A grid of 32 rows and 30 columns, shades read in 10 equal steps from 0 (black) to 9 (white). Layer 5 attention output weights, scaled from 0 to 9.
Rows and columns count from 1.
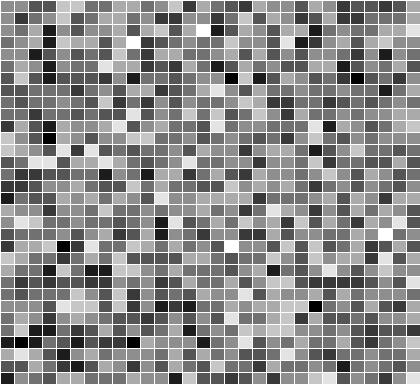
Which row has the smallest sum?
7
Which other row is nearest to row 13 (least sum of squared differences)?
18
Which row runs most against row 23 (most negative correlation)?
14
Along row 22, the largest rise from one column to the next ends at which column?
28
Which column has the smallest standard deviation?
27
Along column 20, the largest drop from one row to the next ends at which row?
23
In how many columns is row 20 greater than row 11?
12
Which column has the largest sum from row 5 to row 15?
16
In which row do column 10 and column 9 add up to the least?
29
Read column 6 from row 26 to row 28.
7 6 2
